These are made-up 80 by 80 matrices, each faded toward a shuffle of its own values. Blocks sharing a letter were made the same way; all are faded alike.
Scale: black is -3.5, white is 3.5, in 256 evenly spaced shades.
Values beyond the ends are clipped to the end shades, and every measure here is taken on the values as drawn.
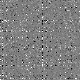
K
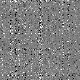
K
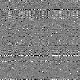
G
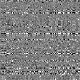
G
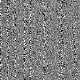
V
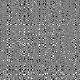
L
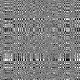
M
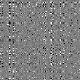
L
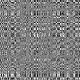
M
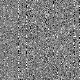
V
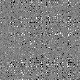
K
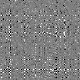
L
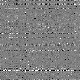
G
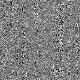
V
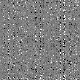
K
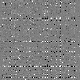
L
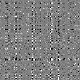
L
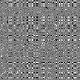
M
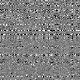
G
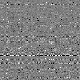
G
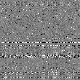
G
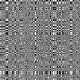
M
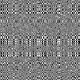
M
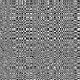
M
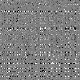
L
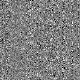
V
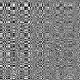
M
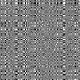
M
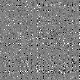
K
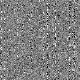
V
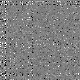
K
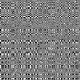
M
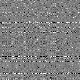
G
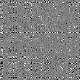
L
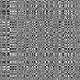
M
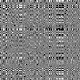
M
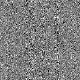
V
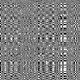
M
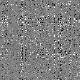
K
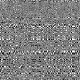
G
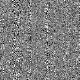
V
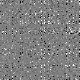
K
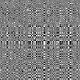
M
